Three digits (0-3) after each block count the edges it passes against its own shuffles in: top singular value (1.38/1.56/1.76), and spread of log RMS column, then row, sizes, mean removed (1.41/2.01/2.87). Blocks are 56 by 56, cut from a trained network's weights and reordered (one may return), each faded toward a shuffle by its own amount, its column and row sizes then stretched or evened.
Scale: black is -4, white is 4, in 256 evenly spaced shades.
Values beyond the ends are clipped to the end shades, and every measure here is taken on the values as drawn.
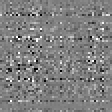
1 2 3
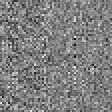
3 2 0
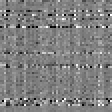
3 0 3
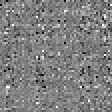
0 2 1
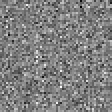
0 1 0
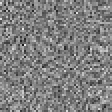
2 1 0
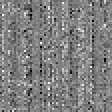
3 3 0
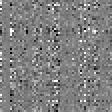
2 3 2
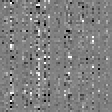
1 3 1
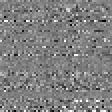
1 0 3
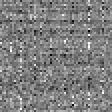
2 2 0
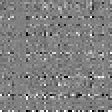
3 2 3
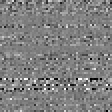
2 0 3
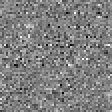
0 0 2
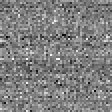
1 0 1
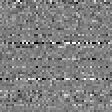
3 0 3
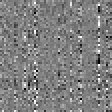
3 3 1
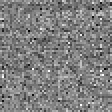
1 1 0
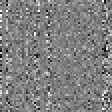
1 3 1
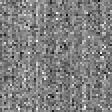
2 1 1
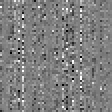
1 3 0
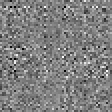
2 2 2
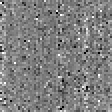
0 2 0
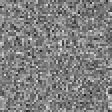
1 1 0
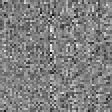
2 2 0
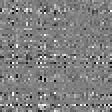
2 2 3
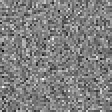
1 1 0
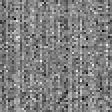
3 1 0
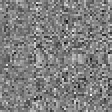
3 2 0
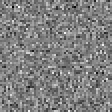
1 0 2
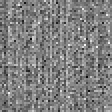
3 0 0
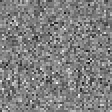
0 0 1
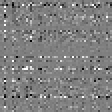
1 2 3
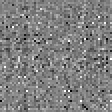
0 1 2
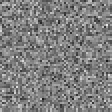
3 0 0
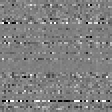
3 0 3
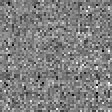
1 1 0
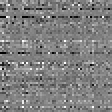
3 1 3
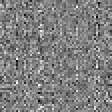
3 2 0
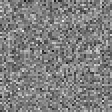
2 0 0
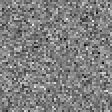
0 0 0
